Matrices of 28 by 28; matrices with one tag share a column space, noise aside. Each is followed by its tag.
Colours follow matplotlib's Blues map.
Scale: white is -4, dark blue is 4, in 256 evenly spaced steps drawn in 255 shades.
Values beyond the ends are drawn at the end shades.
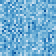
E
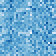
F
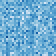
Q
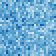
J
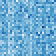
F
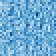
J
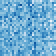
J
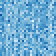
E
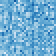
J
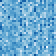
J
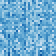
E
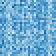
F
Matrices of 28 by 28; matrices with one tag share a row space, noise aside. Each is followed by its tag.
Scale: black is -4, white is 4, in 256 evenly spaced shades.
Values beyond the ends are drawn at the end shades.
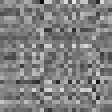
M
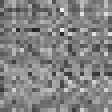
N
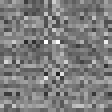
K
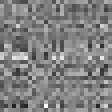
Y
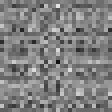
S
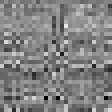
K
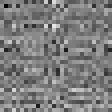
K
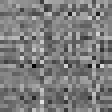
M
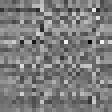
M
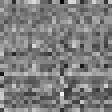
N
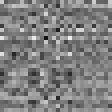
S
